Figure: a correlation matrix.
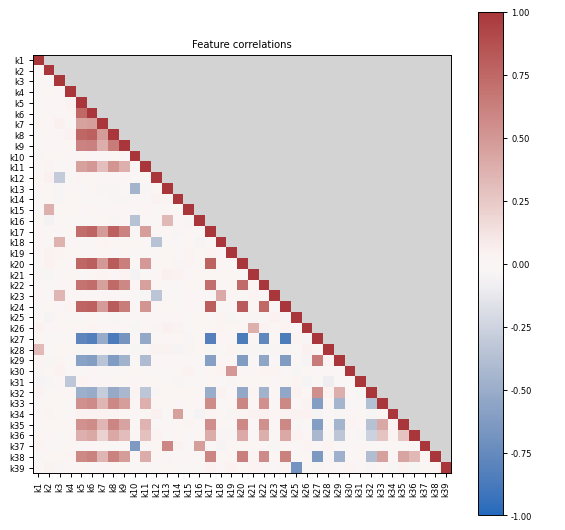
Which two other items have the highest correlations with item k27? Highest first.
k29, k32
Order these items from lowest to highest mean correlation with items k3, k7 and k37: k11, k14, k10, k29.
k10, k29, k14, k11
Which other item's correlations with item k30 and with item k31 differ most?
k19
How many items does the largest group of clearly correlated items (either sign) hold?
17
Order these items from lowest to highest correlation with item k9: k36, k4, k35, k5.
k4, k36, k35, k5
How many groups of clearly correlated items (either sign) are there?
10
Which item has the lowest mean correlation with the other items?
k27
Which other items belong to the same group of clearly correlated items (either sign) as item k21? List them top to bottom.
k26
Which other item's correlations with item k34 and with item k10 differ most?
k37
